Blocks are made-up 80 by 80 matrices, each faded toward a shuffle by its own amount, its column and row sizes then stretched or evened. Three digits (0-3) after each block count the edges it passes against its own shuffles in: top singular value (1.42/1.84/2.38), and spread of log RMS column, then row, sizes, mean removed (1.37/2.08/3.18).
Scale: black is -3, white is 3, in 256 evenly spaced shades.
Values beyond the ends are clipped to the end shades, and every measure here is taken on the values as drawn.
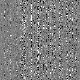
0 3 0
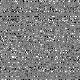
1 0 3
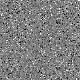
1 1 0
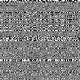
3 0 3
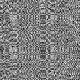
3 0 0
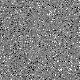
0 1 1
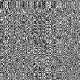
3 2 0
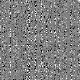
0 3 1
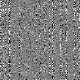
1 3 1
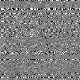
3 0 3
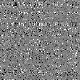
2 1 2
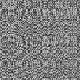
3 1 1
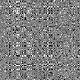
3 2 2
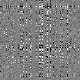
3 3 2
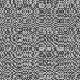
3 0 0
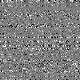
2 0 3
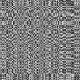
3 3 0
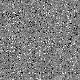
0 1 1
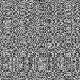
3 0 1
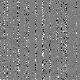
0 3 1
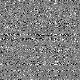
1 1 3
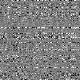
2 1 3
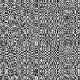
3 3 1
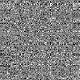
2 1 2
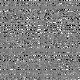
1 1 3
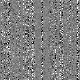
1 3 0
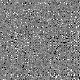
2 1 2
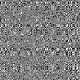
3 2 2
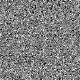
1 1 1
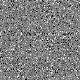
1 1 1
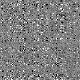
2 2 2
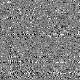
2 1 2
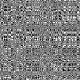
3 1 3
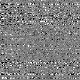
2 1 3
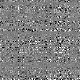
0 2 3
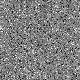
1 0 0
